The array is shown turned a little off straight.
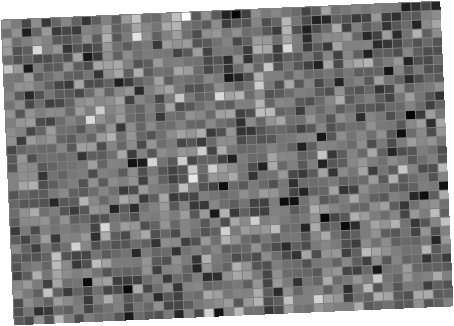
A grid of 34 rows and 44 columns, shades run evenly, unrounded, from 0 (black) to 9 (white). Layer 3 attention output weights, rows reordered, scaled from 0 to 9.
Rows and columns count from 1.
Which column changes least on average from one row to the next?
11
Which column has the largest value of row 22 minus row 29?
44
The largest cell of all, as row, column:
1, 19
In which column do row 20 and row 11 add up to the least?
22
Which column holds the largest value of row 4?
4
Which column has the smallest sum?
30
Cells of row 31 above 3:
35
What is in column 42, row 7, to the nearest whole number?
3
